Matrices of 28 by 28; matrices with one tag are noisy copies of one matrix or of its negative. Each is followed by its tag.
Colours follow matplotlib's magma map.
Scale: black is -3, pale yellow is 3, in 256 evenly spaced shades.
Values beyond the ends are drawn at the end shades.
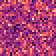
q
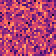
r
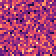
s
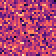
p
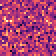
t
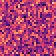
s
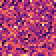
q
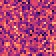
q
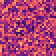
t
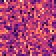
q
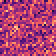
q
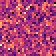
p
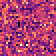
t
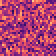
t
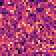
t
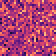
p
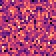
t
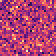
s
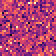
r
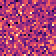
q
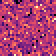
s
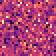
q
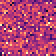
p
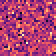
t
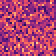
s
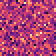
q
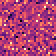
p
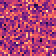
p
